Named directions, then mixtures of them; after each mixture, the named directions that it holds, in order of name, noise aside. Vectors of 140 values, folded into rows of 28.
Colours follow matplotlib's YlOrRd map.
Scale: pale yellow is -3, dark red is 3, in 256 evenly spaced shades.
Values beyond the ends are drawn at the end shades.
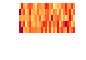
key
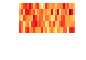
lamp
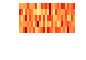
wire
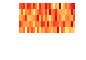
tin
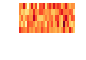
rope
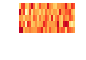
key, rope.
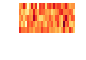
rope.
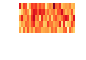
key, rope, wire.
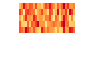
lamp, rope, wire.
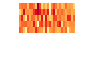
wire.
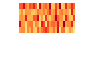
rope, tin.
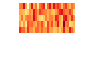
rope.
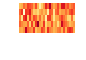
lamp, wire.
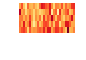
key, lamp, wire.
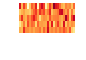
key, lamp, rope.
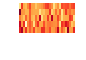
key, wire.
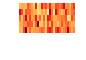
wire.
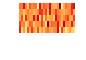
rope, tin.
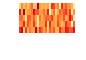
key, tin, wire.
